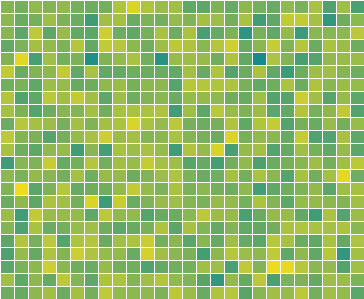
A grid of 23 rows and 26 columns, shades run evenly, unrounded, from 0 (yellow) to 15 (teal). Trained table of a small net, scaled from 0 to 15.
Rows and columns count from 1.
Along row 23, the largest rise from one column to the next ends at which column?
18
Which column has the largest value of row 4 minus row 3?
26
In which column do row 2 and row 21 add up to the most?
7
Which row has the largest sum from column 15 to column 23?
3
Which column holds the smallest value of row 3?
8
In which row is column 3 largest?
5
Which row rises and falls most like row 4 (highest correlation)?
23
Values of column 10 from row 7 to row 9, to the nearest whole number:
8 9 5
